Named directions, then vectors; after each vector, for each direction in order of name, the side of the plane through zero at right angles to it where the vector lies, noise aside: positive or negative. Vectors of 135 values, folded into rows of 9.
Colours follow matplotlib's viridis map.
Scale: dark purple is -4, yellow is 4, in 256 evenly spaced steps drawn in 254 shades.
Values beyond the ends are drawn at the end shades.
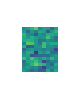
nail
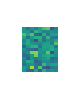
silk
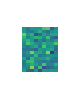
positive, positive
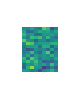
positive, positive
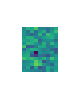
positive, negative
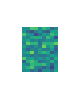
positive, positive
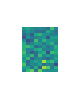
negative, negative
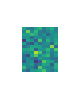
negative, positive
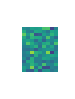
positive, positive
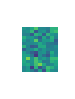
positive, negative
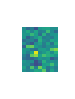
negative, positive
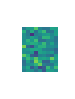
positive, negative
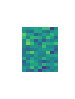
positive, positive
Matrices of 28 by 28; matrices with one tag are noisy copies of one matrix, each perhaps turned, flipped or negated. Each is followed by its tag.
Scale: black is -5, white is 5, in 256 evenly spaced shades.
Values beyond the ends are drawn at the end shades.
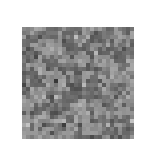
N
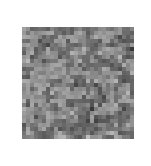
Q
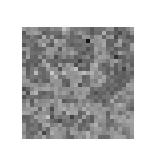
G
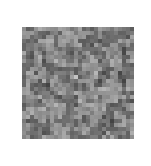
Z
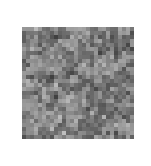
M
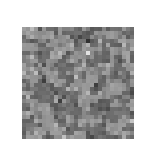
Z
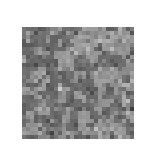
G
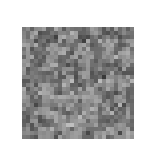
Q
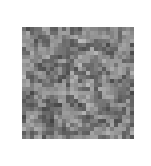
Z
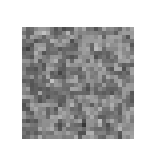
Q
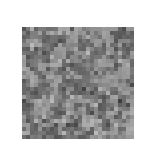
N
